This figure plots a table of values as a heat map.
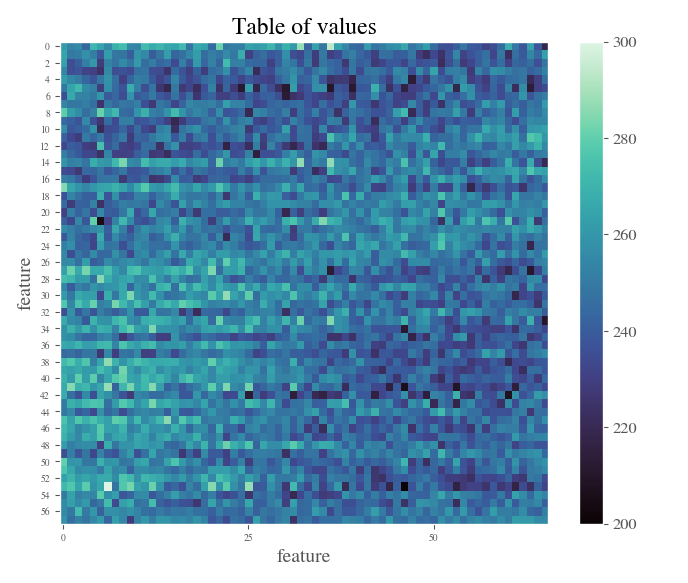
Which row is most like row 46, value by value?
28
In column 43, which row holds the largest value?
21
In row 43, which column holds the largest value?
12
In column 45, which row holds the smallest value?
40
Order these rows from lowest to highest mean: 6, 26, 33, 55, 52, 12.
6, 12, 55, 52, 26, 33
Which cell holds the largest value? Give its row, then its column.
53, 6
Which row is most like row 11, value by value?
15
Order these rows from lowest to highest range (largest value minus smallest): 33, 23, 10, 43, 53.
10, 23, 43, 33, 53
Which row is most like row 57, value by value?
22
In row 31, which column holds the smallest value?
64
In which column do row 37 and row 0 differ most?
36
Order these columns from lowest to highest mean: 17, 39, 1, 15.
39, 17, 15, 1
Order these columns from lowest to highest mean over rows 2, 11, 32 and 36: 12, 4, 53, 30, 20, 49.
53, 30, 20, 4, 49, 12
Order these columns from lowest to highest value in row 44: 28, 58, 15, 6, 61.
58, 6, 61, 28, 15
